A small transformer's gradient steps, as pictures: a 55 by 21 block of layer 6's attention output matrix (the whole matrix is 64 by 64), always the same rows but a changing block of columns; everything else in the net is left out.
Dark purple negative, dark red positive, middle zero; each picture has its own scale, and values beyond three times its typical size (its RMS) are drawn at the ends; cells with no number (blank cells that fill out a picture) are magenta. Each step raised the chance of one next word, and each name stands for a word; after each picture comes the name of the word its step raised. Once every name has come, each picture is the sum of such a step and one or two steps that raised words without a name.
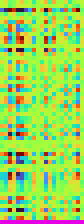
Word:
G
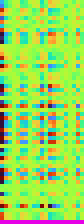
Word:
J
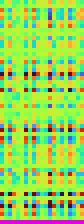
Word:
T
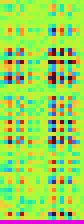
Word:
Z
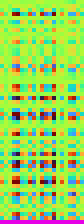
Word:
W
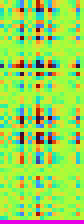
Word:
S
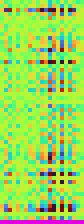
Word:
G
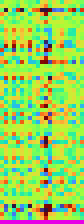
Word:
Z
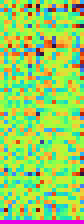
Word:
T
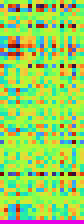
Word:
T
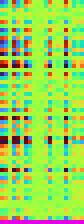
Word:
S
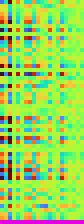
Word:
S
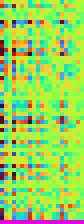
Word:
T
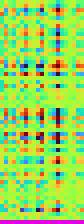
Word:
S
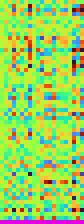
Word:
W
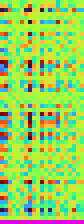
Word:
J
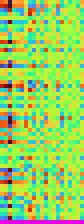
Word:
J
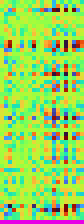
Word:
S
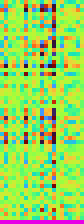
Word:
S
